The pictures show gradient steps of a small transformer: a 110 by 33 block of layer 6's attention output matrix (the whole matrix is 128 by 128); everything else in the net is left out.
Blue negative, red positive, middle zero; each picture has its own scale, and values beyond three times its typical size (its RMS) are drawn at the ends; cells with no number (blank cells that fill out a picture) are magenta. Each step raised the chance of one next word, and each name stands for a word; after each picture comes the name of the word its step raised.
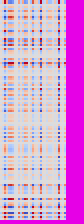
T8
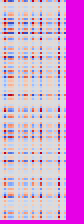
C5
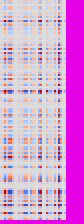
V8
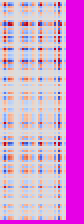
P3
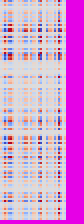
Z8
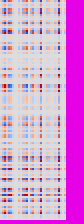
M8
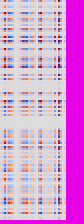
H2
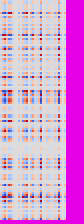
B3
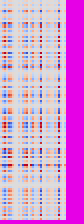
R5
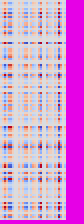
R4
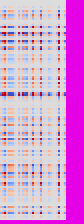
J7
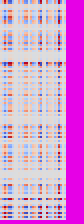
T8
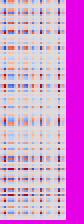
M8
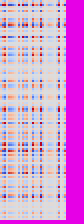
P3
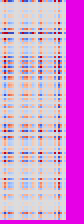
C5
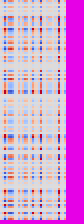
V8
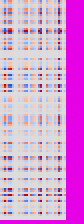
M8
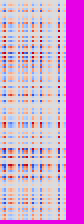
R5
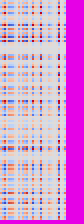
H2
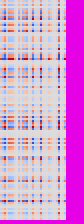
Z8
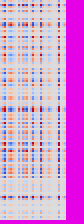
P3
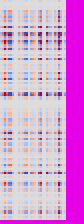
J7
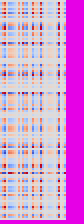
R4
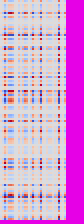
B3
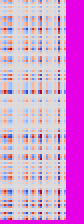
V8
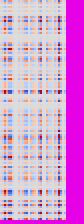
V8
